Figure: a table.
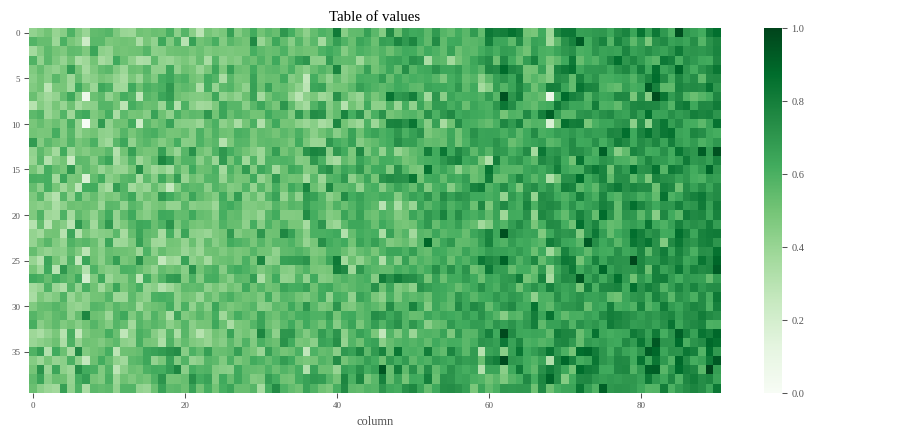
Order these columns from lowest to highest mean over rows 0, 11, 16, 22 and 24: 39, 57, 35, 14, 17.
14, 17, 35, 39, 57
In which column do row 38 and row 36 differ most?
68
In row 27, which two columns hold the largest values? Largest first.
72, 77
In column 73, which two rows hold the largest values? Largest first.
23, 35
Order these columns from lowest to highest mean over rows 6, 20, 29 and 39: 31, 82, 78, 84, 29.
29, 84, 31, 82, 78
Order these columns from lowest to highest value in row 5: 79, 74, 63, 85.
79, 63, 74, 85
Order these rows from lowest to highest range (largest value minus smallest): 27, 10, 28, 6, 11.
11, 28, 6, 27, 10
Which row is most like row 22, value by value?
33
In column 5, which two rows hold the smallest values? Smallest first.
14, 21
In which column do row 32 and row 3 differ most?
55
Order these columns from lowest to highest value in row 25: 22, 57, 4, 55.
4, 22, 55, 57
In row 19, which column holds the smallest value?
46
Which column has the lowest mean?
7
